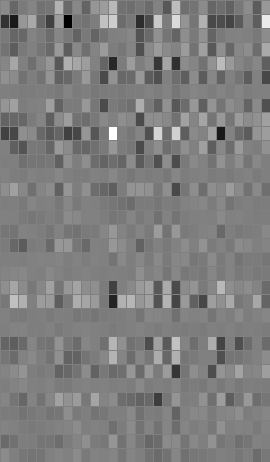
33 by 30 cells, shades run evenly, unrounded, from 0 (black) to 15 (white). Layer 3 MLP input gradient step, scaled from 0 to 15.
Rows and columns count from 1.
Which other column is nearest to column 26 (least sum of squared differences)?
29
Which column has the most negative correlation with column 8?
4
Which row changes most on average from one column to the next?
2
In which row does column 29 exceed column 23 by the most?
22
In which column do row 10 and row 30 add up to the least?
25
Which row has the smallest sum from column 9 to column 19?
12
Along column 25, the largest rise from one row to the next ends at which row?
11
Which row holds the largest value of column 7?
1
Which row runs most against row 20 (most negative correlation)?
9
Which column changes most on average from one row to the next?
20
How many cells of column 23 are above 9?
4
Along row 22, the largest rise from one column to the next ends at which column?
14
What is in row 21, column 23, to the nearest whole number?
7
